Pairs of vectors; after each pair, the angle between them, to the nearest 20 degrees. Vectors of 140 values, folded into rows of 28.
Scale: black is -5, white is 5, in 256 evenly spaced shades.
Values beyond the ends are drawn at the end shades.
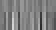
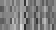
60 degrees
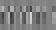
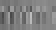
20 degrees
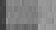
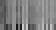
60 degrees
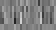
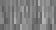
140 degrees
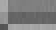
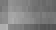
120 degrees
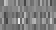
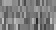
60 degrees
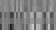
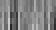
60 degrees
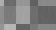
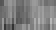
140 degrees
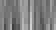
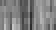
160 degrees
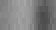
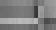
80 degrees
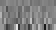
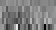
20 degrees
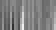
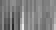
20 degrees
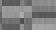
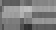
60 degrees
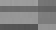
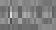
60 degrees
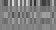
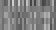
40 degrees
